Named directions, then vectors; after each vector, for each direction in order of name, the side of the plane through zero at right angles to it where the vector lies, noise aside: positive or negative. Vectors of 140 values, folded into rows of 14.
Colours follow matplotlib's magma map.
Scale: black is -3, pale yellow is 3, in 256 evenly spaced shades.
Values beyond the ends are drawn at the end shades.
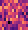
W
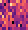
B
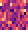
positive, negative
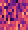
negative, negative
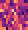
negative, positive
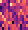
positive, negative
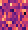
positive, negative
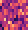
positive, negative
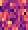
positive, negative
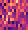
positive, positive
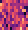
negative, positive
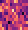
negative, positive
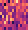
positive, positive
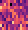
negative, positive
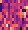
positive, negative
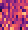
positive, negative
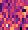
positive, negative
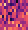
negative, negative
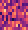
negative, negative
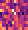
negative, positive
